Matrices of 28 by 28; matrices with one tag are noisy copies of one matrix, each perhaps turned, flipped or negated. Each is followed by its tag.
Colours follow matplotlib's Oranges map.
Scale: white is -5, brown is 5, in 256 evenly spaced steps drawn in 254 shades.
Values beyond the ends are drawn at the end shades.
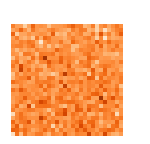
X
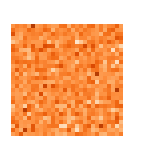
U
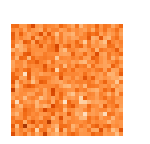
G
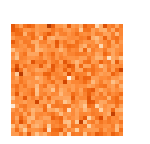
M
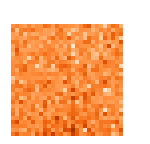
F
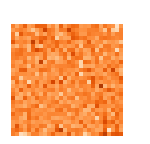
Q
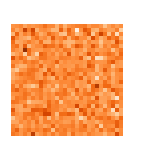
U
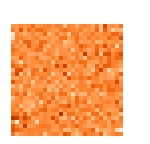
Q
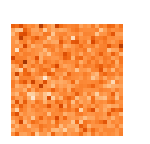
G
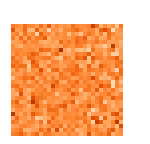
U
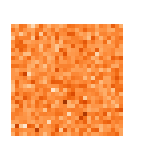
G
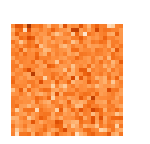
Q
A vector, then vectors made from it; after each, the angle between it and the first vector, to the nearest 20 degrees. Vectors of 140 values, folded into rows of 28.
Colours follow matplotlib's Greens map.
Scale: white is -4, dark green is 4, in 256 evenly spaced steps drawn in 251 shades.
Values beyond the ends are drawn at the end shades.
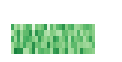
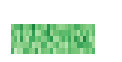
140 degrees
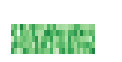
140 degrees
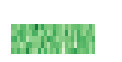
100 degrees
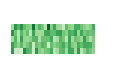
160 degrees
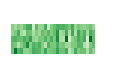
60 degrees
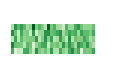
160 degrees
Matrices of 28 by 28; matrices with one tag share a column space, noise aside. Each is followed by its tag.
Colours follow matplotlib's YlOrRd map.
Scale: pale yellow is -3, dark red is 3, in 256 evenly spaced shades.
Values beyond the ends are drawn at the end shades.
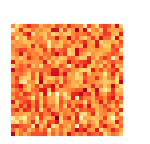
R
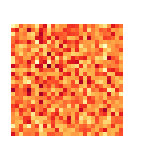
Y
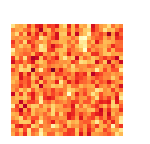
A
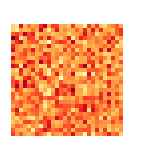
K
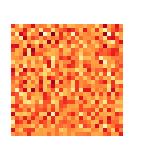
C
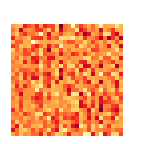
K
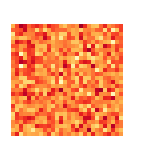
Y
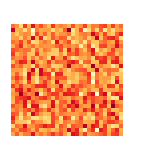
R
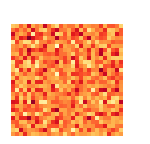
C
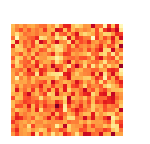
K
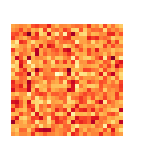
C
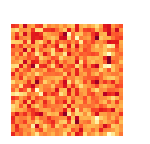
Y
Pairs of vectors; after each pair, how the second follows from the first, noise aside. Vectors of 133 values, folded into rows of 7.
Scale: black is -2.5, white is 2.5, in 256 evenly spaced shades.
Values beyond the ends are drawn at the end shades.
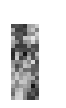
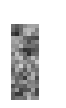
wrapped around, negated, shrunk.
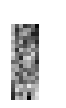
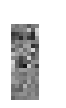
reversed, negated, partly zeroed.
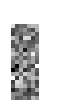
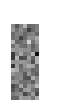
wrapped around, shrunk.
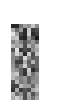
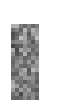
negated, shrunk.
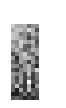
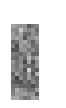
wrapped around, shrunk.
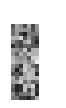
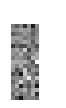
partly zeroed.
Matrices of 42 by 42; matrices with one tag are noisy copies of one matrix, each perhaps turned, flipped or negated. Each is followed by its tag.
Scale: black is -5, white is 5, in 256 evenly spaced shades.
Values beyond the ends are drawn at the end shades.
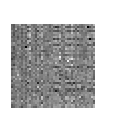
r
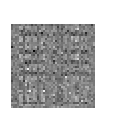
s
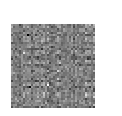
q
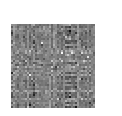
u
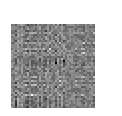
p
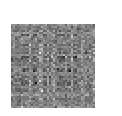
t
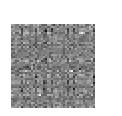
q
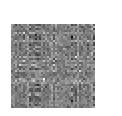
u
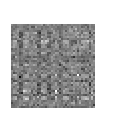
s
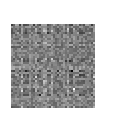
q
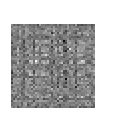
t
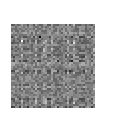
q
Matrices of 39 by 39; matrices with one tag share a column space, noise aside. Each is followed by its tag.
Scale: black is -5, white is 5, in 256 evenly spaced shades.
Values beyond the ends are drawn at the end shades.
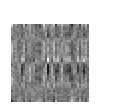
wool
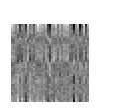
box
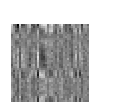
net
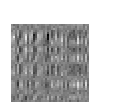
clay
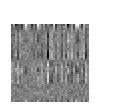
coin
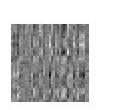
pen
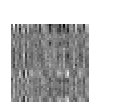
net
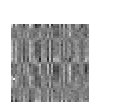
wool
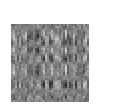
clay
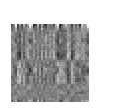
coin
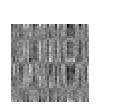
wool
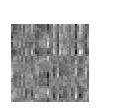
pen
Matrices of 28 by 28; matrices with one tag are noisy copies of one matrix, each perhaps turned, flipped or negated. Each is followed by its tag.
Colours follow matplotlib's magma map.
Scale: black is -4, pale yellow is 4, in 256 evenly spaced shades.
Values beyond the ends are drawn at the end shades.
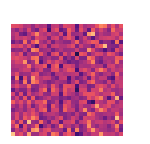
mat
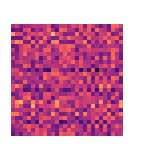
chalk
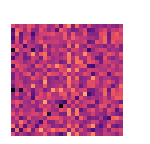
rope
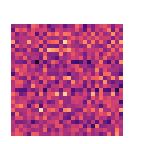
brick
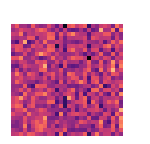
rope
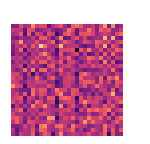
chalk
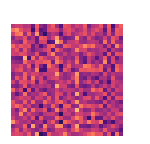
chalk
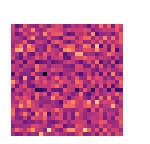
mat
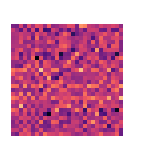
mat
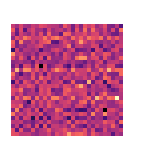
brick
